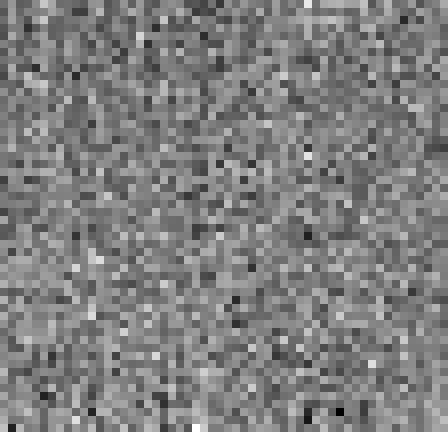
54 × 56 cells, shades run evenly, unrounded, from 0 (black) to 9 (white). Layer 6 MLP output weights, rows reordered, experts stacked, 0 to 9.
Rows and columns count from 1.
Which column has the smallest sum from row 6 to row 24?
26
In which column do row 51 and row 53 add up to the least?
39
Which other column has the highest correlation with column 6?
21
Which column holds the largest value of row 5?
18
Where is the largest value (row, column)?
54, 25
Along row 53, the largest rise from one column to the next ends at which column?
40
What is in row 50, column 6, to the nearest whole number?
1
